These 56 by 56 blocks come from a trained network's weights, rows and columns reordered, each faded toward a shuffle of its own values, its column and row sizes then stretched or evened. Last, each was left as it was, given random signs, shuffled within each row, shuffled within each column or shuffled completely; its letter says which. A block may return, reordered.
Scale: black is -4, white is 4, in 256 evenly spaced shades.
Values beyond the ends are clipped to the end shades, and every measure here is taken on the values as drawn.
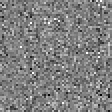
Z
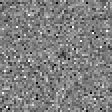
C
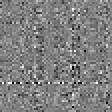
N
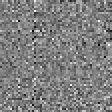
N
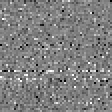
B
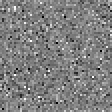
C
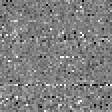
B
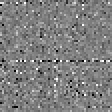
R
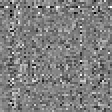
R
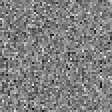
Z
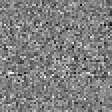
B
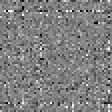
R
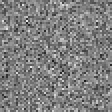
Z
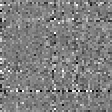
R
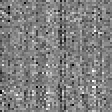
N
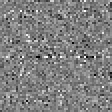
B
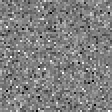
C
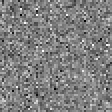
Z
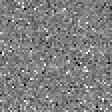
C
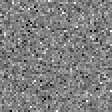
C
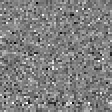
B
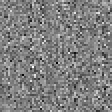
Z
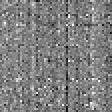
N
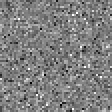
C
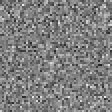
B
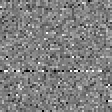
B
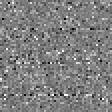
B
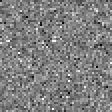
C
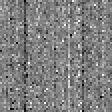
Z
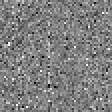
Z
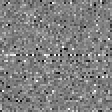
B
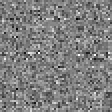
N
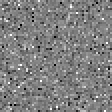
C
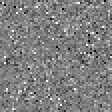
C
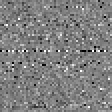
B
